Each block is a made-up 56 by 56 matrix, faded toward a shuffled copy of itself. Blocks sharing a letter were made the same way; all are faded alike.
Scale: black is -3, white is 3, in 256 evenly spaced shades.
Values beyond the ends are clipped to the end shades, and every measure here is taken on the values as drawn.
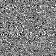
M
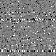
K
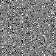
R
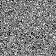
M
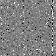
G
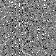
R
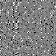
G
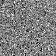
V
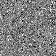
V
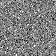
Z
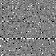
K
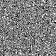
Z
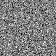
Z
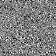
M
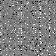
G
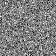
Z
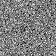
Z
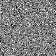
M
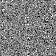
V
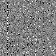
R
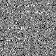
M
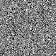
V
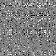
K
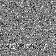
M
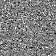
M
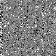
R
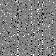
G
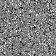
R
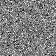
Z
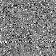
M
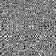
K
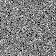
Z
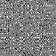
K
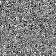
M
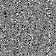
R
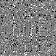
G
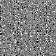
R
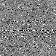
M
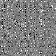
G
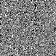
V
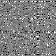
K
